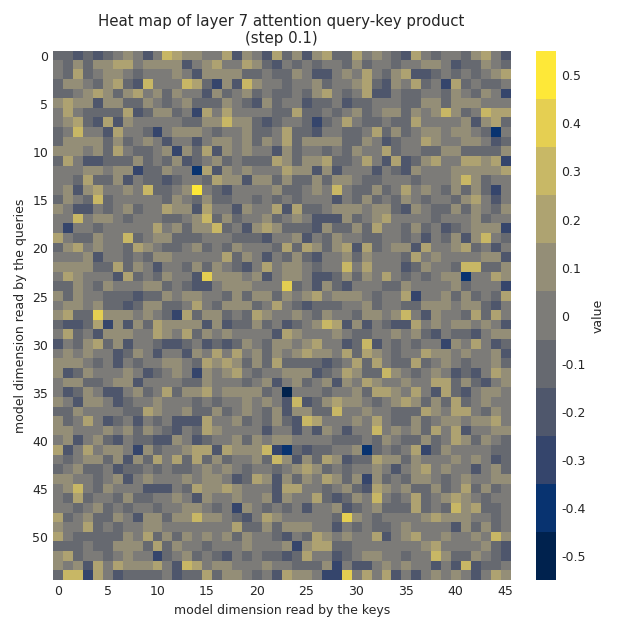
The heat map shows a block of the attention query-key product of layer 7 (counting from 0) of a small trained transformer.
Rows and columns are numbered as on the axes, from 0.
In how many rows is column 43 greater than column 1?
21
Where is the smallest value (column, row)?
23, 35
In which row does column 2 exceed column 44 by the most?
8
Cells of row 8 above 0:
13
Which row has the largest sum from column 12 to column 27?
31
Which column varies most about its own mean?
14
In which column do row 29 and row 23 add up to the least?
41
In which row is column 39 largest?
6
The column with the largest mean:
15
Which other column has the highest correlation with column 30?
11
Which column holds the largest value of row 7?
17
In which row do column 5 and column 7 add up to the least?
28
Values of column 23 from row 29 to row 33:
0.2 0.1 0 -0.1 0.1
